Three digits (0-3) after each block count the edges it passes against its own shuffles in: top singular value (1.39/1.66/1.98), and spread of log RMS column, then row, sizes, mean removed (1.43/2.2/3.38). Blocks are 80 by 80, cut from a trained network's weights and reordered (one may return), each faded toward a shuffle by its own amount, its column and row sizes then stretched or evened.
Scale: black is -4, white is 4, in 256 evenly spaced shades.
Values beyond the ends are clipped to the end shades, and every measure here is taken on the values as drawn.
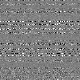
2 1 3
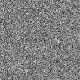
2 1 0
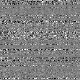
2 1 3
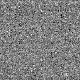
0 1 0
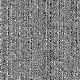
3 2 1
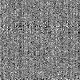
2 0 2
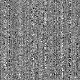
2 2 1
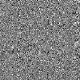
1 2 1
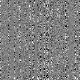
0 3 1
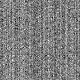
3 0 1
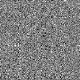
1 2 1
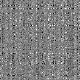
2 2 2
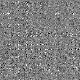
0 1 2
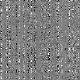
1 3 2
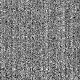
2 0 1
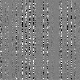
2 3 1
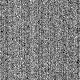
2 0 0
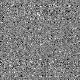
0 0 2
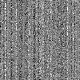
3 2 0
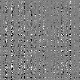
1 3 2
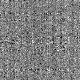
1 0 2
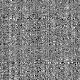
2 0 2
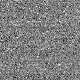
0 0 1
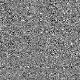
1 1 2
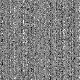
2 2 0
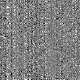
2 2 2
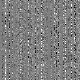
1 3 0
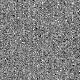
0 1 0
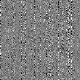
1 3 0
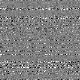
0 1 3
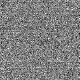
0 1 0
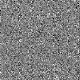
1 2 1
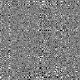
2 2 2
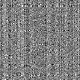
3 0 2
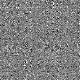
0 2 1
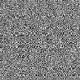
3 0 2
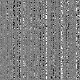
3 3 1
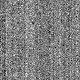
2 1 0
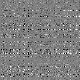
2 2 3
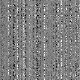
3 3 1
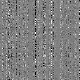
2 3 1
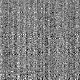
3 0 2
